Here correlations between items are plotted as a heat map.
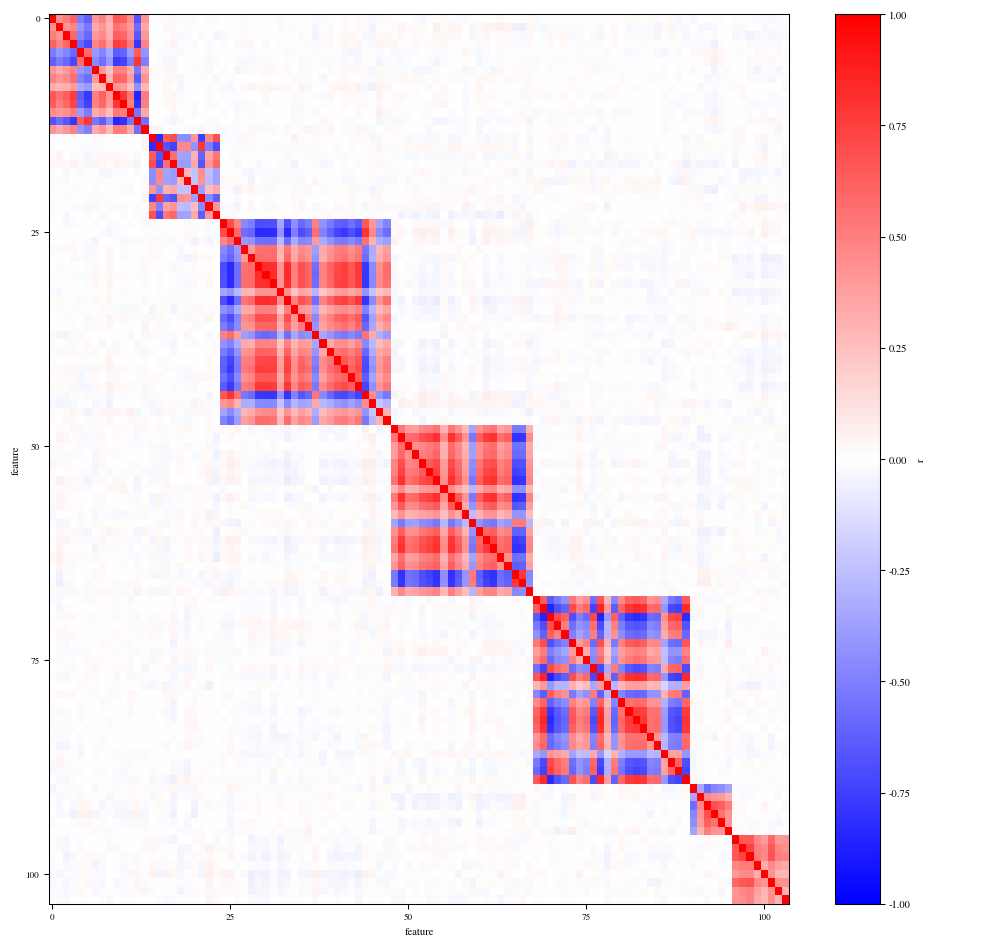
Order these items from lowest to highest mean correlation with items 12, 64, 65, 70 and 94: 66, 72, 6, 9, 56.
9, 6, 56, 66, 72
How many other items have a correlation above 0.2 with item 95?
4
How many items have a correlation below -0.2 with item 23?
4
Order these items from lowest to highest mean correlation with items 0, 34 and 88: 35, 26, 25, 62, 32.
25, 26, 62, 32, 35
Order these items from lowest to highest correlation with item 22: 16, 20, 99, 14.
99, 20, 16, 14
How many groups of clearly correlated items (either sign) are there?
7
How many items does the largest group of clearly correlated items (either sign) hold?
24
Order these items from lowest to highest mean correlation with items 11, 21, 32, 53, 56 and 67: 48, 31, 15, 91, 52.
91, 31, 15, 48, 52
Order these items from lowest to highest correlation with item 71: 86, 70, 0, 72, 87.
0, 86, 72, 87, 70
